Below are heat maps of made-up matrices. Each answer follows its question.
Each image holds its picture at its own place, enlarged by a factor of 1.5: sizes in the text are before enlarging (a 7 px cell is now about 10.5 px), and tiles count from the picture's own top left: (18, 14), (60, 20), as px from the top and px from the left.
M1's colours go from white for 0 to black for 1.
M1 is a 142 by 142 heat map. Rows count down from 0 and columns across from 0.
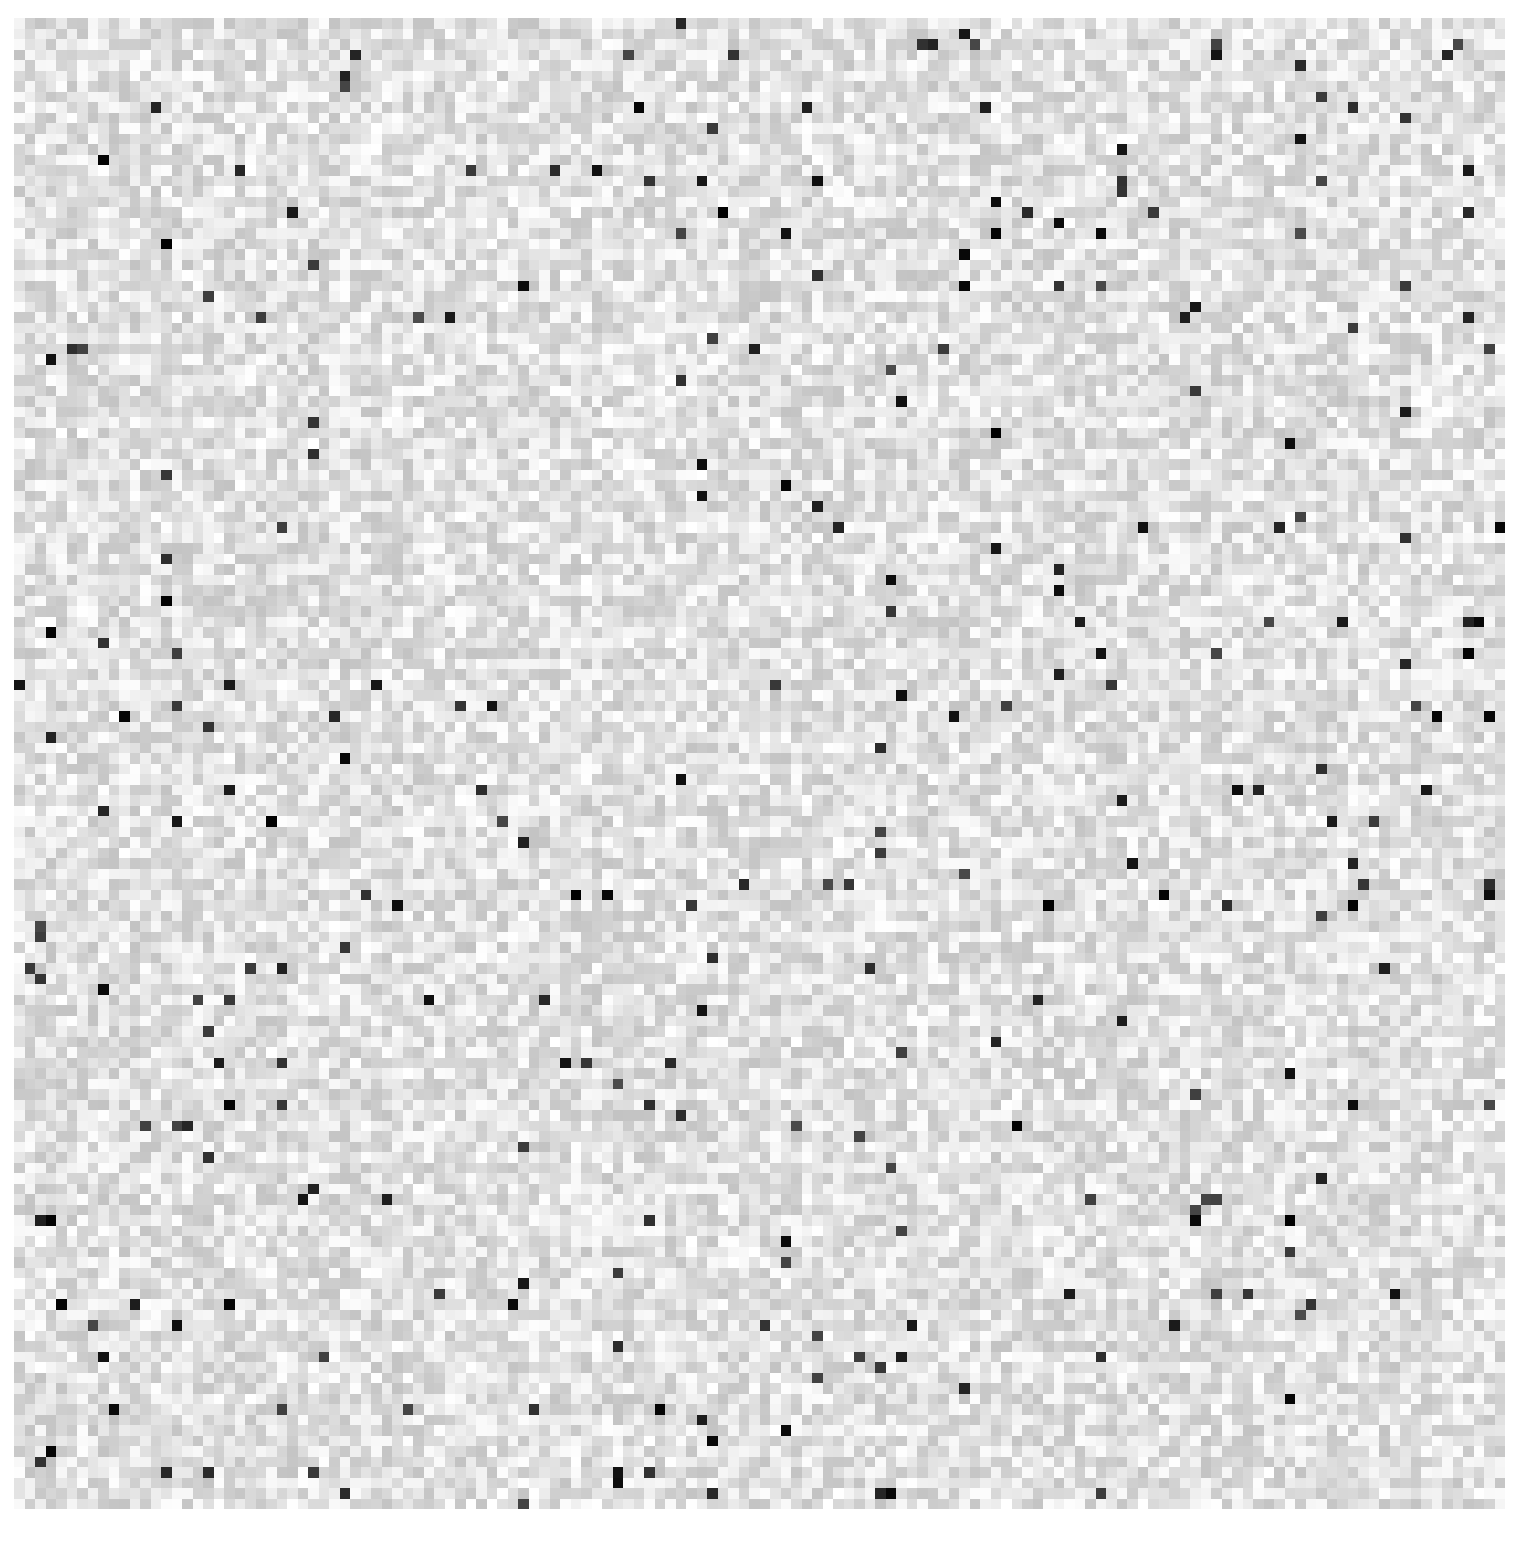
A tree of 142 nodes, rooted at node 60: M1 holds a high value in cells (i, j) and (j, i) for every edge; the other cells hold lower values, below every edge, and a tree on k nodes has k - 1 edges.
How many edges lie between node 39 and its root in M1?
4
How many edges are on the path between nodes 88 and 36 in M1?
6
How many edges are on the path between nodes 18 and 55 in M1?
3
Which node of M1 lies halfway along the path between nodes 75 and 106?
127
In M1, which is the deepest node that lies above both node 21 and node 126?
138
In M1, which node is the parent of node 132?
25
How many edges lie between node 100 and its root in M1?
3
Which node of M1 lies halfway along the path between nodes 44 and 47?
20
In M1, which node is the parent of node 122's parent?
103
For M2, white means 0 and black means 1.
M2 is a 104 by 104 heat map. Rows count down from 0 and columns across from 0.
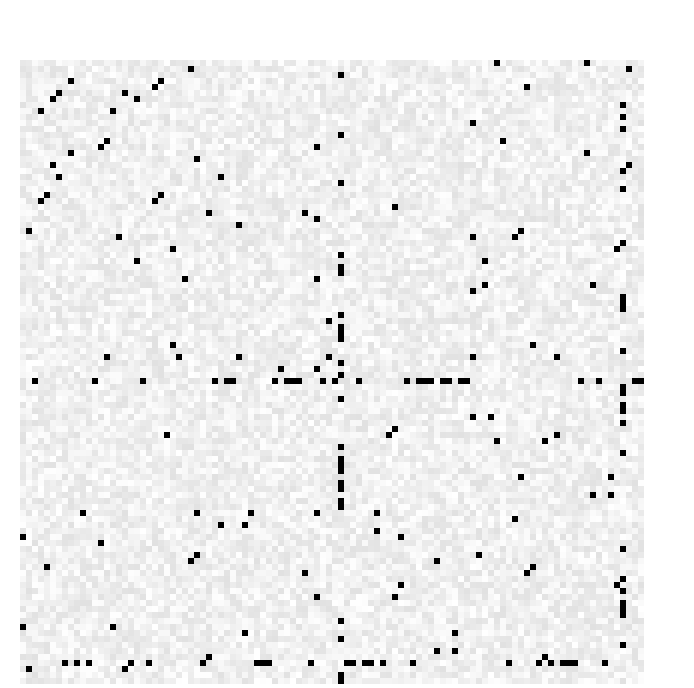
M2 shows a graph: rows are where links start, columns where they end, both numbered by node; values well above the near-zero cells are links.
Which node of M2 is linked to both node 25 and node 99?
node 31
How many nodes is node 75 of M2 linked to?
5
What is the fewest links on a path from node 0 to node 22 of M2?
6
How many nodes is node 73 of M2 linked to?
1
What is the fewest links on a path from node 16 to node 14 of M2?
4
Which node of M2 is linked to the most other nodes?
node 53
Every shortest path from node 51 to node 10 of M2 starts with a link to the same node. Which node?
node 49
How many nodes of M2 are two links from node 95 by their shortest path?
2
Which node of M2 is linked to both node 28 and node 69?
node 83
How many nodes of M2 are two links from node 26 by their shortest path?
5
